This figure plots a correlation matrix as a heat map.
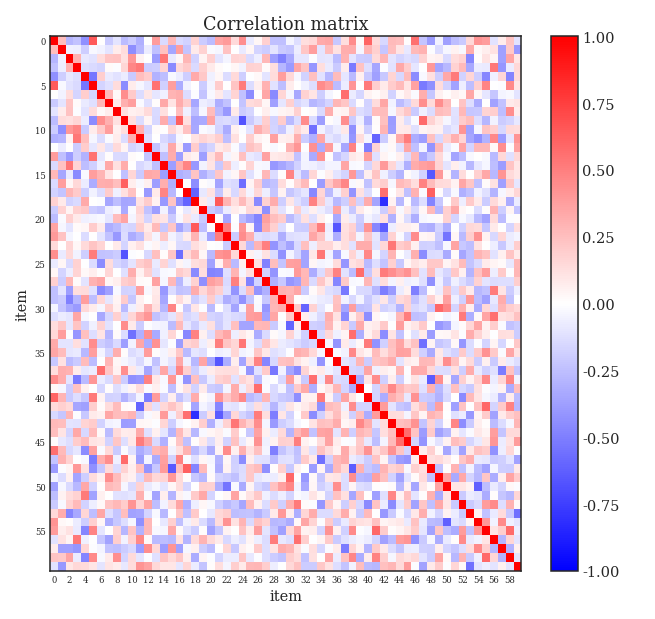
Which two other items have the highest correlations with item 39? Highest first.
26, 43
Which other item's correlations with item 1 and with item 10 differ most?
33
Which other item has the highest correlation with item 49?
30
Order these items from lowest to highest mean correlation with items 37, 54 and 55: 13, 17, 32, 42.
13, 17, 42, 32
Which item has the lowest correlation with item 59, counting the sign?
53
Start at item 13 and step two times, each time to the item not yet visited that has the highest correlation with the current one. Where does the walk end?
0
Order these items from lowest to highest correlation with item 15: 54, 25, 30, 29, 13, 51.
51, 25, 29, 54, 13, 30
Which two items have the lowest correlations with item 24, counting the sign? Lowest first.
9, 16
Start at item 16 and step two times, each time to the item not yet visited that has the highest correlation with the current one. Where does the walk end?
47
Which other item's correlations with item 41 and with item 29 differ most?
55
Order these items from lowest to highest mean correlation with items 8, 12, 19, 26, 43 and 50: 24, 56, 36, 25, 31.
24, 56, 25, 31, 36
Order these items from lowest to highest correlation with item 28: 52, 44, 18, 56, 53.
44, 53, 52, 18, 56
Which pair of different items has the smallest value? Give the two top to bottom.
18, 42
